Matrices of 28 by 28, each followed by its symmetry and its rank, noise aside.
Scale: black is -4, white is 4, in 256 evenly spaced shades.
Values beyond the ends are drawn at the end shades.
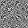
symmetric, rank four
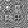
symmetric, rank three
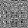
no symmetry, rank three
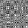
symmetric, rank three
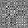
symmetric, rank three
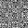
no symmetry, rank five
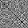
symmetric, rank four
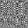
no symmetry, rank three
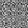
antisymmetric, rank four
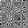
symmetric, rank three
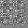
symmetric, rank four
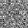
no symmetry, rank five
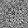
symmetric, rank four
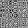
symmetric, rank four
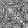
symmetric, rank four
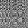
no symmetry, rank three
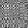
no symmetry, rank three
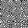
no symmetry, rank five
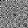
symmetric, rank four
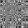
symmetric, rank three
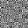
antisymmetric, rank four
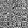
antisymmetric, rank four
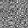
no symmetry, rank five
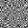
no symmetry, rank three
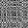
symmetric, rank three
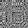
symmetric, rank four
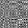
no symmetry, rank three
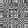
symmetric, rank three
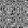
no symmetry, rank five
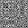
symmetric, rank four
